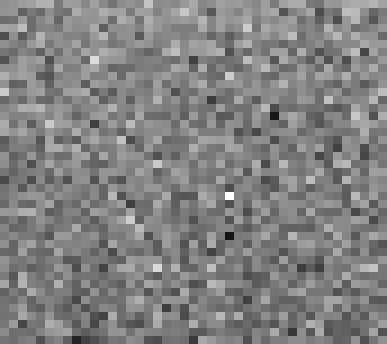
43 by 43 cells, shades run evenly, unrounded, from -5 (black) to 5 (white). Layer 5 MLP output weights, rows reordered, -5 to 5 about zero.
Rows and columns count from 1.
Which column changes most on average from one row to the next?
26
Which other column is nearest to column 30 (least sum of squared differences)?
2
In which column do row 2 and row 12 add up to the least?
36
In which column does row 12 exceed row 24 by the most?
1
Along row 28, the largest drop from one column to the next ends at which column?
16
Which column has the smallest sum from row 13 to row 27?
31
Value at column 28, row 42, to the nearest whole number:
-1
